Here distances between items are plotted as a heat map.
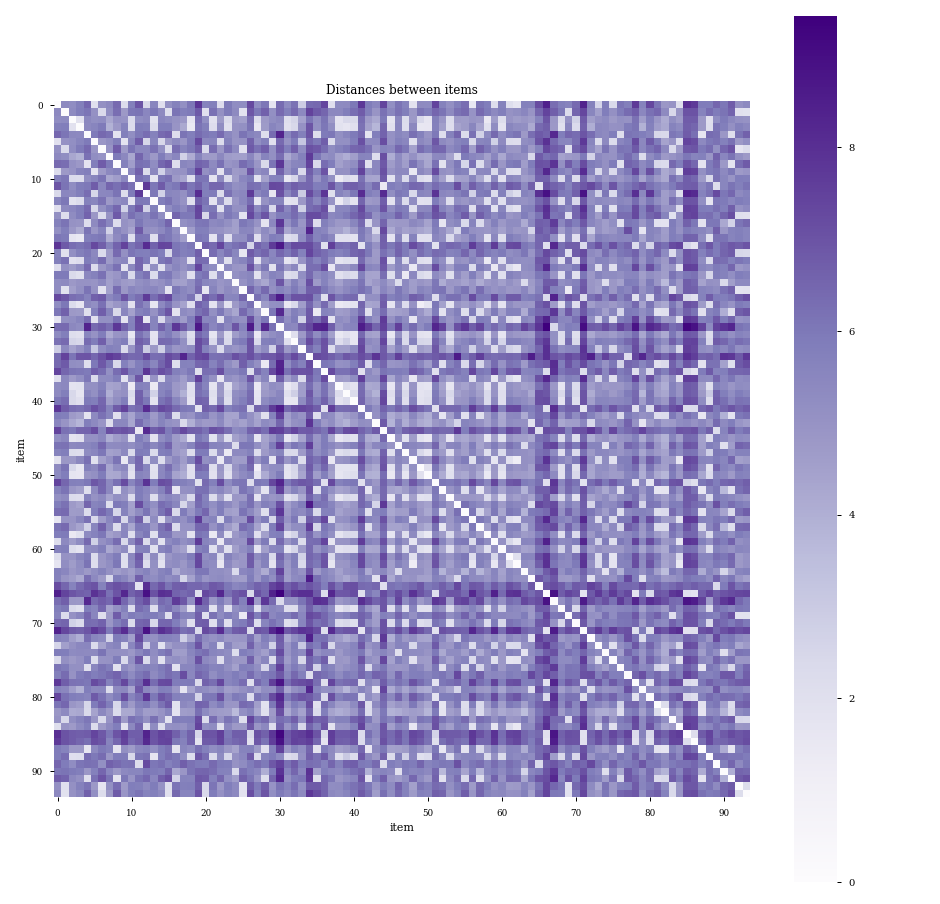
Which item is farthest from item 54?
34
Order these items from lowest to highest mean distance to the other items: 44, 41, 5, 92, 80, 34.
5, 92, 80, 41, 44, 34
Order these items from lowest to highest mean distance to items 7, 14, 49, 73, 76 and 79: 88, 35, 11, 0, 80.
0, 88, 35, 80, 11
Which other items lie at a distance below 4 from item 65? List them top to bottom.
11, 44, 89
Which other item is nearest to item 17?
79
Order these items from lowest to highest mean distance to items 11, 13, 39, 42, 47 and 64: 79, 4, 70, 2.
2, 70, 79, 4
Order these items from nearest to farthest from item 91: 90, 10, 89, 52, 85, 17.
52, 90, 10, 17, 89, 85
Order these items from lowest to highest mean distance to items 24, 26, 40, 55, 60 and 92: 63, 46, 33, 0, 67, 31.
31, 63, 46, 33, 0, 67
